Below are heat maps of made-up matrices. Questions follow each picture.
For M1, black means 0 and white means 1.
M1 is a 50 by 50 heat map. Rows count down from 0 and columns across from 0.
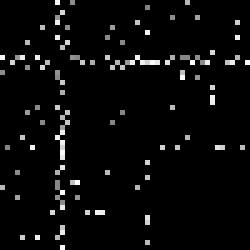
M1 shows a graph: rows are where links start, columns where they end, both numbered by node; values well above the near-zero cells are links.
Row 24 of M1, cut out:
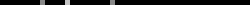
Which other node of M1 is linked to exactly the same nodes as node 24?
node 5
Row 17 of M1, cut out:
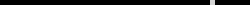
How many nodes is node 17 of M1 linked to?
1
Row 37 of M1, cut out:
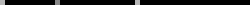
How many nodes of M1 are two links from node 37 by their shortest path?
10
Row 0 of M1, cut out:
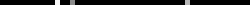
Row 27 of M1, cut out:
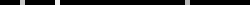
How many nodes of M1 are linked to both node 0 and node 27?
2
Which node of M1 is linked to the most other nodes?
node 12
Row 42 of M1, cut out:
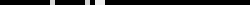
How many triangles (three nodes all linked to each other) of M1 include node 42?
0
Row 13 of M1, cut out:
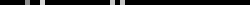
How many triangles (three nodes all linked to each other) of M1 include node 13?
4
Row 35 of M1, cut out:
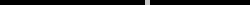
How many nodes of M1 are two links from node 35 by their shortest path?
7
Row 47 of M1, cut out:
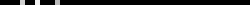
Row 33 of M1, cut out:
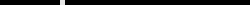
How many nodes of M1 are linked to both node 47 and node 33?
0
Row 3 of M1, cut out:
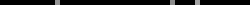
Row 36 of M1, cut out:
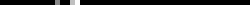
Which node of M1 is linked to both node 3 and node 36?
node 11
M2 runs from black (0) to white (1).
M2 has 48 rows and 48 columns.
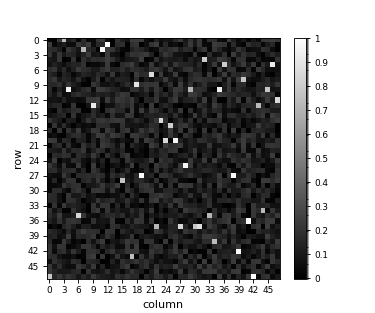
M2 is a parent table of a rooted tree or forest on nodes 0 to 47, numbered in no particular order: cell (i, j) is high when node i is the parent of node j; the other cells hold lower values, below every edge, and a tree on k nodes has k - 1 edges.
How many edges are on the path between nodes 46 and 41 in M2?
3
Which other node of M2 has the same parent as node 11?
7
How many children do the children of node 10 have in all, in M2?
3
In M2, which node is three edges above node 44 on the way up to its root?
8
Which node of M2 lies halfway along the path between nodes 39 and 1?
47
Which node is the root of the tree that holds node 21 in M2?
2
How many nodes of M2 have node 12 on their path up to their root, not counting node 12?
5
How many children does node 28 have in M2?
1
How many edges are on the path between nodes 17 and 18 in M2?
4
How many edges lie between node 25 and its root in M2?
3
